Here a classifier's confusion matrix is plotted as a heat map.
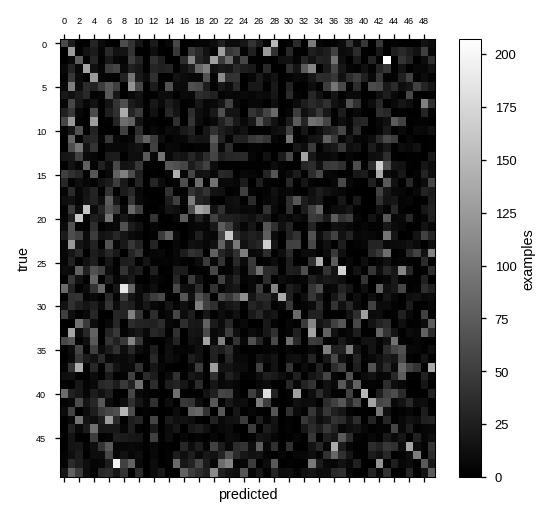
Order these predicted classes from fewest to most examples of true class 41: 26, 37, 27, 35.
35, 27, 37, 26
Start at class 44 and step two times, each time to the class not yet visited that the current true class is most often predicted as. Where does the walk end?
21
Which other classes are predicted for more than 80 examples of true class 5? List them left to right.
1, 9, 36
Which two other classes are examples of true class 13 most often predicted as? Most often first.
32, 11
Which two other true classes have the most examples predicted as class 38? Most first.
35, 7
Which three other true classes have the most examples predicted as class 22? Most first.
48, 2, 47
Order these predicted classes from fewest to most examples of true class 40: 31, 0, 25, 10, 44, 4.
10, 4, 25, 44, 0, 31
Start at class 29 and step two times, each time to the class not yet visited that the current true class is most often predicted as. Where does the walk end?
49
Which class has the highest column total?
1
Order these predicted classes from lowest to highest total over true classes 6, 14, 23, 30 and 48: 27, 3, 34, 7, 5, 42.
5, 34, 3, 27, 7, 42
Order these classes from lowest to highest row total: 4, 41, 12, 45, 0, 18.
45, 12, 18, 0, 4, 41
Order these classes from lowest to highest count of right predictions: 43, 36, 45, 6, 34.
45, 43, 34, 36, 6
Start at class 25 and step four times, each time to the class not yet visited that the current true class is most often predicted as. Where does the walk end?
33
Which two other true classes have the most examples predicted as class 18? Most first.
19, 30
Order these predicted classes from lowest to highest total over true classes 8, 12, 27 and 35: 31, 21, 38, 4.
31, 38, 21, 4
